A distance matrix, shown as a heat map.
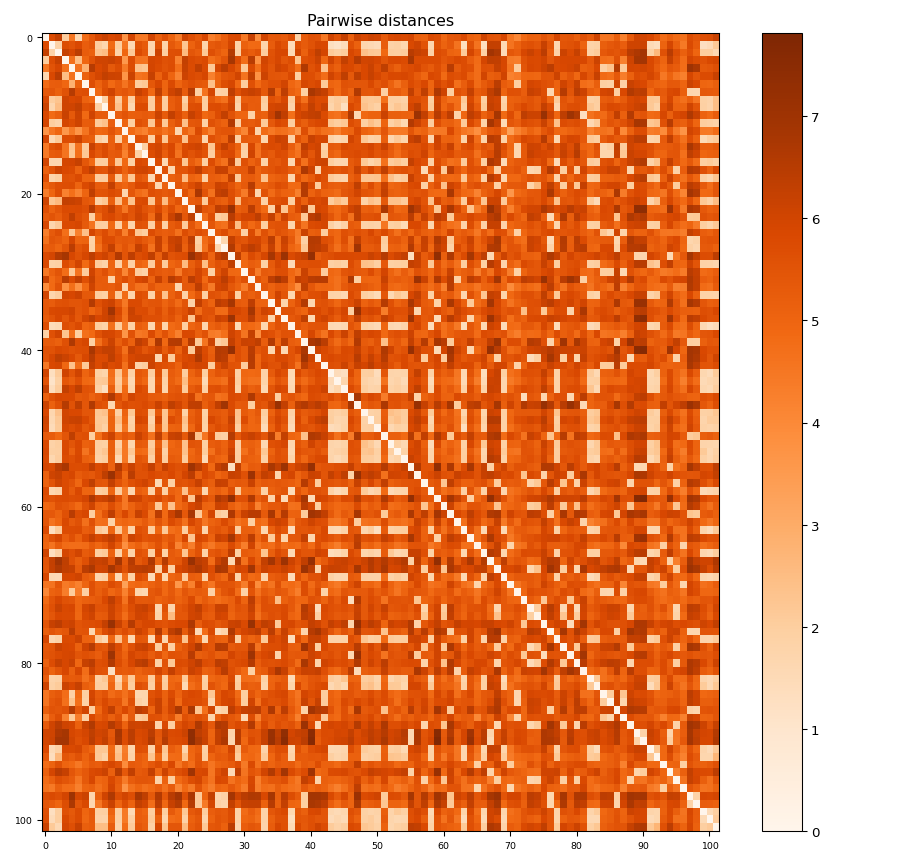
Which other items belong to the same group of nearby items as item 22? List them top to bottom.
34, 36, 40, 59, 64
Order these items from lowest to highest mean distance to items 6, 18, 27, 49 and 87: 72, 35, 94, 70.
70, 72, 35, 94
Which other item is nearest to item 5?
0
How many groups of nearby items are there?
11
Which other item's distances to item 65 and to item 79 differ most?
75
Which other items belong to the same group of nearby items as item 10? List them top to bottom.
31, 47, 62, 81
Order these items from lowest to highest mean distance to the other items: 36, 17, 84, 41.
84, 17, 41, 36
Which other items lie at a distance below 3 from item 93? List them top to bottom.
65, 70, 96
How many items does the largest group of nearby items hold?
34
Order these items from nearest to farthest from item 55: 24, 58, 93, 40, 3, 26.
93, 58, 24, 26, 3, 40
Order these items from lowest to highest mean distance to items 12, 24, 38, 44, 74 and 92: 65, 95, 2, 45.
45, 2, 95, 65
